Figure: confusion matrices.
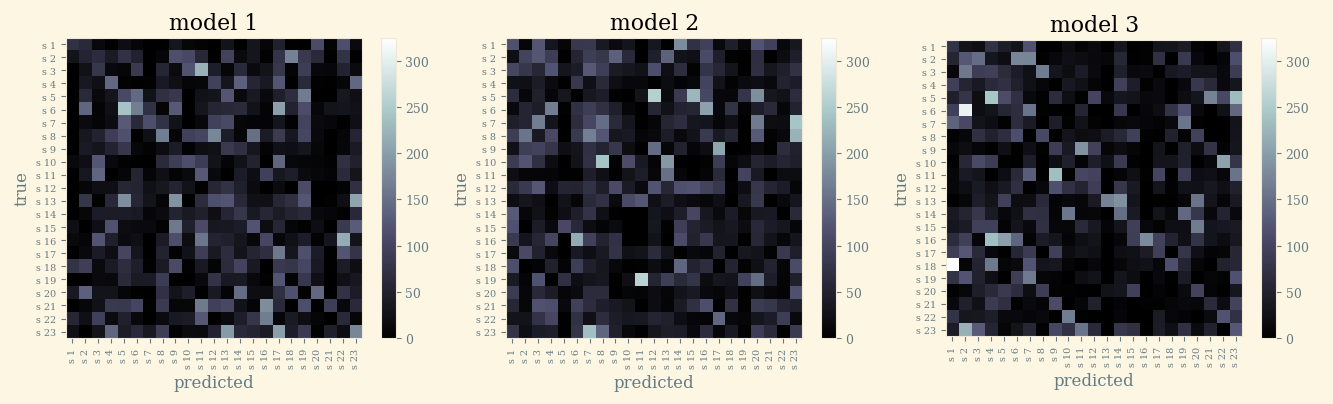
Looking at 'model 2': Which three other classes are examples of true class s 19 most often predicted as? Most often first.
s 11, s 20, s 3
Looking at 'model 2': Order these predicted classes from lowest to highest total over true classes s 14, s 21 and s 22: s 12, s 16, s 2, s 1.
s 2, s 12, s 16, s 1
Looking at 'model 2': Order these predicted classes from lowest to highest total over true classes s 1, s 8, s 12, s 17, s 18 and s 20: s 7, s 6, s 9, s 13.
s 13, s 9, s 6, s 7
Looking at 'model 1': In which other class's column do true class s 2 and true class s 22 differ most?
s 16
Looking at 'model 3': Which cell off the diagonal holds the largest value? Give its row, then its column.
s 18, s 1
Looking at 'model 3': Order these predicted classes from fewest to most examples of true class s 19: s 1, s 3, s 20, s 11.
s 20, s 11, s 3, s 1
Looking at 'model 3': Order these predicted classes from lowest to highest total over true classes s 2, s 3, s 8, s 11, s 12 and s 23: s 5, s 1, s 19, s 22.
s 22, s 1, s 5, s 19
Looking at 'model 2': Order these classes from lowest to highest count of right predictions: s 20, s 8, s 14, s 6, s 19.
s 20, s 14, s 6, s 19, s 8
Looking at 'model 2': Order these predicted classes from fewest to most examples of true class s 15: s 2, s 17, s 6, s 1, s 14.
s 2, s 17, s 6, s 14, s 1
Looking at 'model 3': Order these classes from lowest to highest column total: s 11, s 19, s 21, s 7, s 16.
s 16, s 21, s 11, s 19, s 7
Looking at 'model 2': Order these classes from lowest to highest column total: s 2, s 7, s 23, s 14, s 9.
s 9, s 2, s 14, s 23, s 7
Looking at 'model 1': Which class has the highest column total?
s 17
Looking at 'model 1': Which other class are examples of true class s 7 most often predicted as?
s 5
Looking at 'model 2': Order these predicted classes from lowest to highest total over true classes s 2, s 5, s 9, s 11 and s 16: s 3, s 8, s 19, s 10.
s 10, s 19, s 8, s 3
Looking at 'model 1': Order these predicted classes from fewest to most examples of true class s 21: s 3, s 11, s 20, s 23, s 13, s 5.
s 20, s 3, s 23, s 5, s 13, s 11
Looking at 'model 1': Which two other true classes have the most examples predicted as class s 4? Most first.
s 23, s 15
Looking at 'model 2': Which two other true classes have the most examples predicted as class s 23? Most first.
s 7, s 8
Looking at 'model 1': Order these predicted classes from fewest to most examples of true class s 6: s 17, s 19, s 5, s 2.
s 19, s 2, s 17, s 5
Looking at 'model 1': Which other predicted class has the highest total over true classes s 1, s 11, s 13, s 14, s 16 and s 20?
s 22
